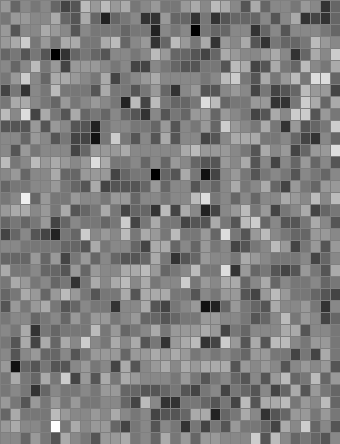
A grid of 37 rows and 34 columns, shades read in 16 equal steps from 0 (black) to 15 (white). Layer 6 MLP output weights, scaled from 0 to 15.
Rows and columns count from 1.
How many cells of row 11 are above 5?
24
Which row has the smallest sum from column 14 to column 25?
2
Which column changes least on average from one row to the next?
5
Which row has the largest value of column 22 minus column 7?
1
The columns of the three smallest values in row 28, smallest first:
4, 23, 31
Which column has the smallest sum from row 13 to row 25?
30
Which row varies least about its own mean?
27
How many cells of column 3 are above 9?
9
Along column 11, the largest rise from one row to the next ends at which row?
3
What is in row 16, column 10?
10
